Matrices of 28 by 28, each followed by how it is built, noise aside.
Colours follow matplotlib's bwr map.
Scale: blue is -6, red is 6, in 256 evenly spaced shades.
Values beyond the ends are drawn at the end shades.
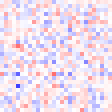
low rank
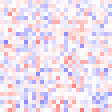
blocks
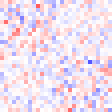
block diagonal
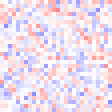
Toeplitz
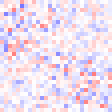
block diagonal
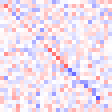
diagonal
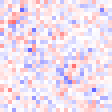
block diagonal
